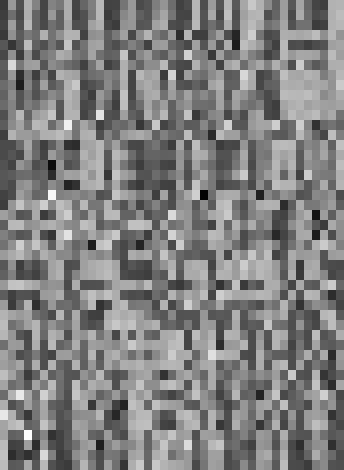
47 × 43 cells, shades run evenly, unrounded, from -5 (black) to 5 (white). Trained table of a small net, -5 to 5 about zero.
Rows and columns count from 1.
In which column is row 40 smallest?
33
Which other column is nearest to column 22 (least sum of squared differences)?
14
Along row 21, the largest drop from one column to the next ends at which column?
36
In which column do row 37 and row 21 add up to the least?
37
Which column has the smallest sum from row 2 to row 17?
1
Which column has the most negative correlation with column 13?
18
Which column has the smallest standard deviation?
20
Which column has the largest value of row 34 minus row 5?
30
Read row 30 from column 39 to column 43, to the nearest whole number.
2 2 -1 -3 -2
